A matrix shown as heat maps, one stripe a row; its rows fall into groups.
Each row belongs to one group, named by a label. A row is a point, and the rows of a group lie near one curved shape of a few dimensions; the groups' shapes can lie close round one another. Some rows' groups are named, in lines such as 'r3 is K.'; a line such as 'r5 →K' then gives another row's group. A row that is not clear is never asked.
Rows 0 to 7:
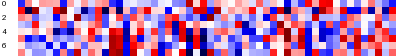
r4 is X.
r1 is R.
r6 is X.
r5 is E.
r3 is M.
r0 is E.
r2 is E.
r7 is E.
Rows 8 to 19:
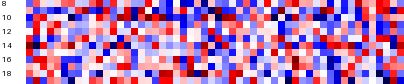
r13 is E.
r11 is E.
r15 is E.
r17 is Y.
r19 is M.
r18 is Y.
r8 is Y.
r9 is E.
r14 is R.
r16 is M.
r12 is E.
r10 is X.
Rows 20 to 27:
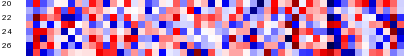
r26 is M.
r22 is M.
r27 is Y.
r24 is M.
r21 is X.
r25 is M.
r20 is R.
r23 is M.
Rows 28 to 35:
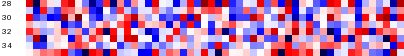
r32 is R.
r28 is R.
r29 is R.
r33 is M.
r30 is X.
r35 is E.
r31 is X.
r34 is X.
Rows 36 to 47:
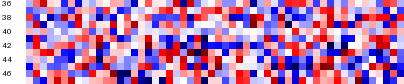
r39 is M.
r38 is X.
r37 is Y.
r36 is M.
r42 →Y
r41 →Y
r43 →Y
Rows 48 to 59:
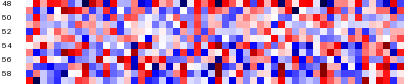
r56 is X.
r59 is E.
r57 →E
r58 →E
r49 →M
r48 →E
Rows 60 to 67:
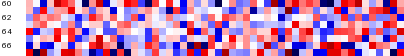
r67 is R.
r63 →Y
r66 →Y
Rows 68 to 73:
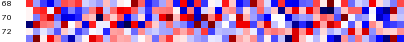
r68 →M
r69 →E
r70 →Y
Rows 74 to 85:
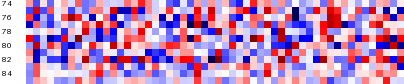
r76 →M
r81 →X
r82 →E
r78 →E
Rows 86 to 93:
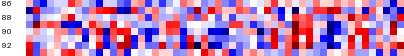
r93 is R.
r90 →R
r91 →E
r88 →R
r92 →E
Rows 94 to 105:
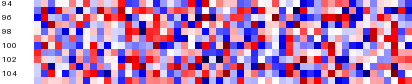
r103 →M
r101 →E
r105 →E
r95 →M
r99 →X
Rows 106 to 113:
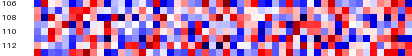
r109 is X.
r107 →X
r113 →X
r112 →E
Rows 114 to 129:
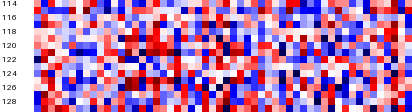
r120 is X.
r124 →M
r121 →X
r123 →Y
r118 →Y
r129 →E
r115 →X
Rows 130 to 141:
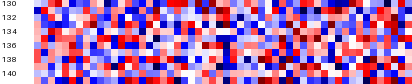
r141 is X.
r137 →R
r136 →E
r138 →X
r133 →E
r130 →Y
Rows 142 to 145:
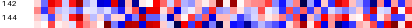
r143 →X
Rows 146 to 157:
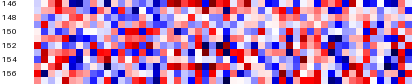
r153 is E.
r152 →E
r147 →E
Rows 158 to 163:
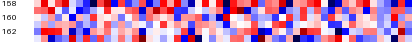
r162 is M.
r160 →E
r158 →E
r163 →M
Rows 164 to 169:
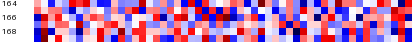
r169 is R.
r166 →R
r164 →M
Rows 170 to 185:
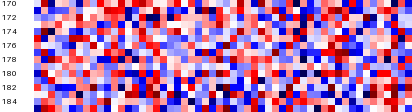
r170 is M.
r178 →R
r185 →R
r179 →R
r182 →E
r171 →Y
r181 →M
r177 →Y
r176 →E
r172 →X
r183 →X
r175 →M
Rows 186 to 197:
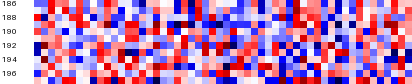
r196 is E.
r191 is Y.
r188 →R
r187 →M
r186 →M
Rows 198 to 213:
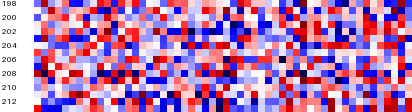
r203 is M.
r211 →X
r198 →M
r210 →E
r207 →R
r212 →E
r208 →R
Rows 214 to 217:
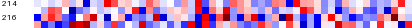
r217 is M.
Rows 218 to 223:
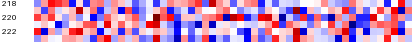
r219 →M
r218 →Y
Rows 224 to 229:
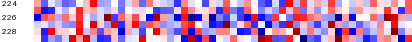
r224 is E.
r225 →X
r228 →M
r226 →Y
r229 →M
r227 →E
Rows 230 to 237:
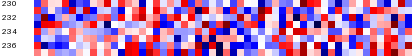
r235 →Y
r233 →R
